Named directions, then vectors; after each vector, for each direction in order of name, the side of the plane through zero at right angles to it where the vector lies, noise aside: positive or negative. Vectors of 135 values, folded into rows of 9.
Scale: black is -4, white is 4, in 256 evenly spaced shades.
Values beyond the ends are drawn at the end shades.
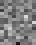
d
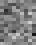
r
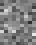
positive, negative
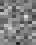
positive, negative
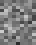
positive, negative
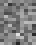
positive, positive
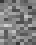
positive, negative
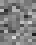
negative, positive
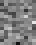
positive, positive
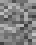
positive, negative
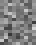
negative, negative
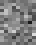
positive, negative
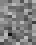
negative, negative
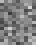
positive, positive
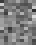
negative, positive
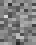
positive, positive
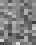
negative, negative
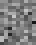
negative, negative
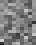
negative, negative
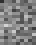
positive, negative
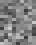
positive, positive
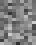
positive, positive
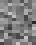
negative, negative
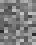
negative, positive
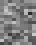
negative, negative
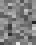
negative, negative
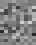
negative, positive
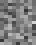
positive, positive
